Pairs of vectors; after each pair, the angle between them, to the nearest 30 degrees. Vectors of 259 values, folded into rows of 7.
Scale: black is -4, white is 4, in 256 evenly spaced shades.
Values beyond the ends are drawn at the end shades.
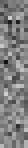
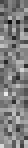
30 degrees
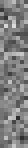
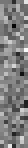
120 degrees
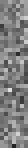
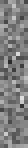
120 degrees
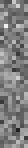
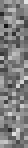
120 degrees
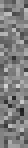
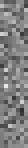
30 degrees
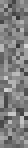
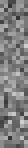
30 degrees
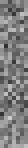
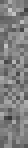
150 degrees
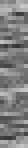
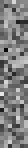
90 degrees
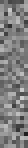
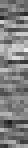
90 degrees
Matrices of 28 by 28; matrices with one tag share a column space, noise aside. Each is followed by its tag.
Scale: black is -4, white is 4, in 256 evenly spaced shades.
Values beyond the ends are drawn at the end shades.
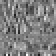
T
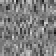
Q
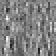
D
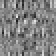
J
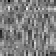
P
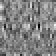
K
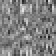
Q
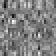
J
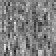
D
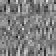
Q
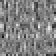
K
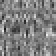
J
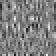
K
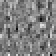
K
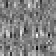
J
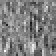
D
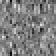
Q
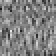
P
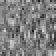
P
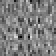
Q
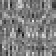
J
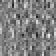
J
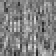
D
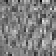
P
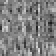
D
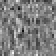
P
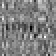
K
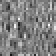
K
